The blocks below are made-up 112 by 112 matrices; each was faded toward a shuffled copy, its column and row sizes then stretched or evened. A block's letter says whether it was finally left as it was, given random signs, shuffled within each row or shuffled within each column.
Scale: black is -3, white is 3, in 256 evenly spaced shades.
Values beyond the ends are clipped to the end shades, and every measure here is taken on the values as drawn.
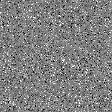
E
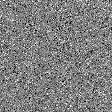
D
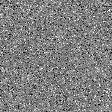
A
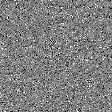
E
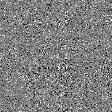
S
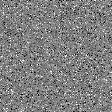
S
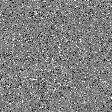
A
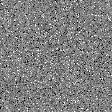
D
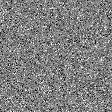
A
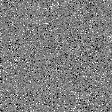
E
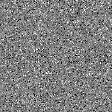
E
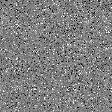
S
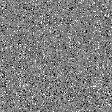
S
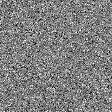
A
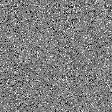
E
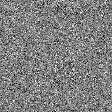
D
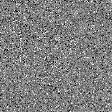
E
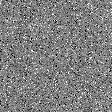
D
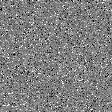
A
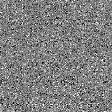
S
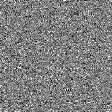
S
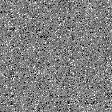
S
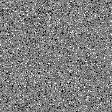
E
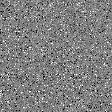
E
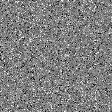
D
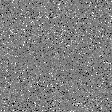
A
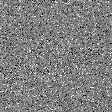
A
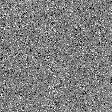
D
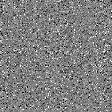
S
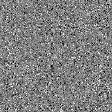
S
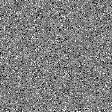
E
